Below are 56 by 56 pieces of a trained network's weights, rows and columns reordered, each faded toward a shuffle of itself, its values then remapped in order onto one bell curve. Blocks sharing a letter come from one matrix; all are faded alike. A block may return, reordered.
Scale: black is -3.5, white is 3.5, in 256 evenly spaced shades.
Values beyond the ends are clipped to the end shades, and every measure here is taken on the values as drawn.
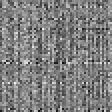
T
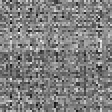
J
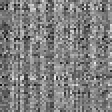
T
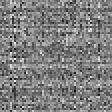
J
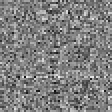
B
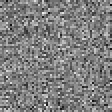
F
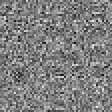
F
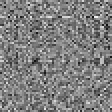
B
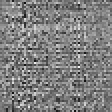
J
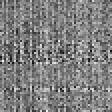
T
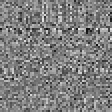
B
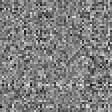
B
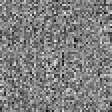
F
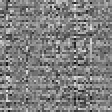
J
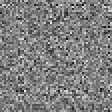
F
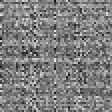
J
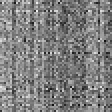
T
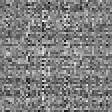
J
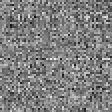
B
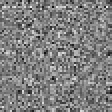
B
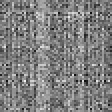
T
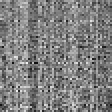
T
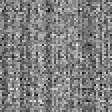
T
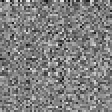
B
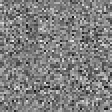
F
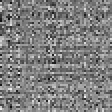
J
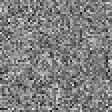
F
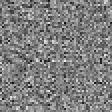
F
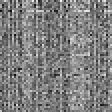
T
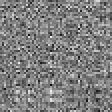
B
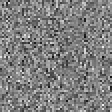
F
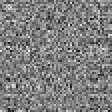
B
